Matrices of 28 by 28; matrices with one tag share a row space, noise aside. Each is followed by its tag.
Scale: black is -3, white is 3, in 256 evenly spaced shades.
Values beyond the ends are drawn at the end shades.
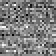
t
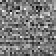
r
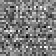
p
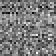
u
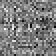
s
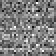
u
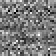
t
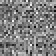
s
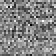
s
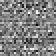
u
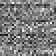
s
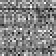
s
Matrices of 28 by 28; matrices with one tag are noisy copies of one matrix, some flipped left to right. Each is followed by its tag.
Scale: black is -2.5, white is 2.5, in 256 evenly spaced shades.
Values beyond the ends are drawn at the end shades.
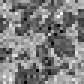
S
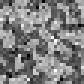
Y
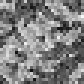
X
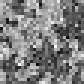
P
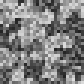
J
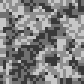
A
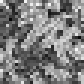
P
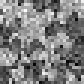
J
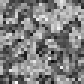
Y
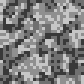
Y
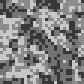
A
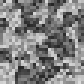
S
